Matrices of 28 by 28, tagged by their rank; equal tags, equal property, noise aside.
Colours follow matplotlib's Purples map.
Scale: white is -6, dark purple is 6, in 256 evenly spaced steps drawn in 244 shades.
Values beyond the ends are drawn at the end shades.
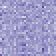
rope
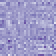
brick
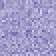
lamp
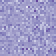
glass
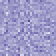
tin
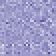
rope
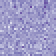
glass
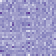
rope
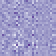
tin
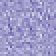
rope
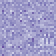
lamp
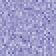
glass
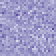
lamp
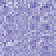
brick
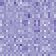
brick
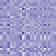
tin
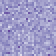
glass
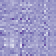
brick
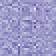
brick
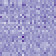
rope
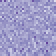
lamp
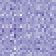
brick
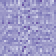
rope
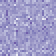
lamp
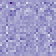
brick
